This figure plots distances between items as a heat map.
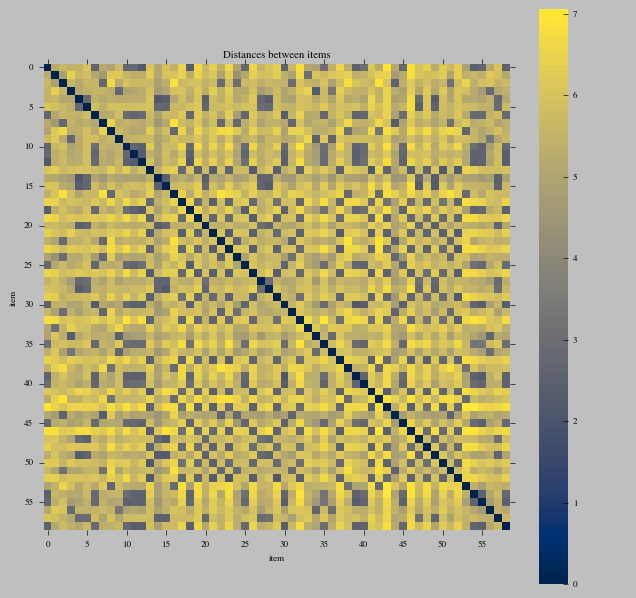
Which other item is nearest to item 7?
44
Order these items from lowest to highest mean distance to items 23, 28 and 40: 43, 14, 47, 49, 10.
14, 49, 47, 10, 43
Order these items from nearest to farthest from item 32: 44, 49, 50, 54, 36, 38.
50, 44, 36, 49, 38, 54
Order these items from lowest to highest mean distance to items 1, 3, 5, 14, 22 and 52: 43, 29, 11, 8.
29, 11, 43, 8
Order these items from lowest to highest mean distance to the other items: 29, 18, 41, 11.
11, 18, 29, 41
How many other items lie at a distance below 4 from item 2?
6
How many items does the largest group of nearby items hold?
15
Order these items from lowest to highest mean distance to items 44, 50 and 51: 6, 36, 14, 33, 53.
14, 36, 6, 33, 53
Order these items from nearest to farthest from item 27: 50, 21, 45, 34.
34, 45, 21, 50
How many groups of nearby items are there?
7
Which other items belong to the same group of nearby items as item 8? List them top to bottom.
16, 38, 42, 53
